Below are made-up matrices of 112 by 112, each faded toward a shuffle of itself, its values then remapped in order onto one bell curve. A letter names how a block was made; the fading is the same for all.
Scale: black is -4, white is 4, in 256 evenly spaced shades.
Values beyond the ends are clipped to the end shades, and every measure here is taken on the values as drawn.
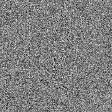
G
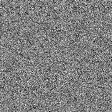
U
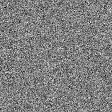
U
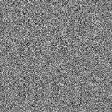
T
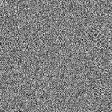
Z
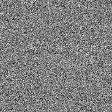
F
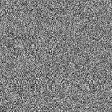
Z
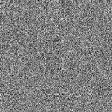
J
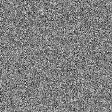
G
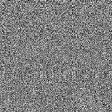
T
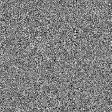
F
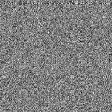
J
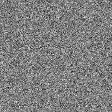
U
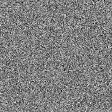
U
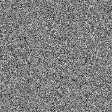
G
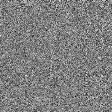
F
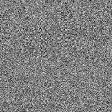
J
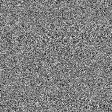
U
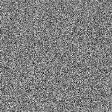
F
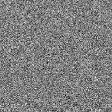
Z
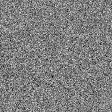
U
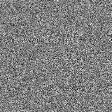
F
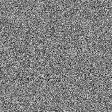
U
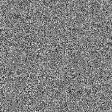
F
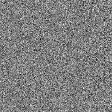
G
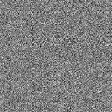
T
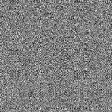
T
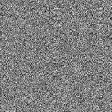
Z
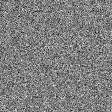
U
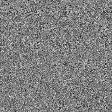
F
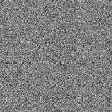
J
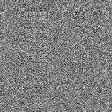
J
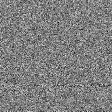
U
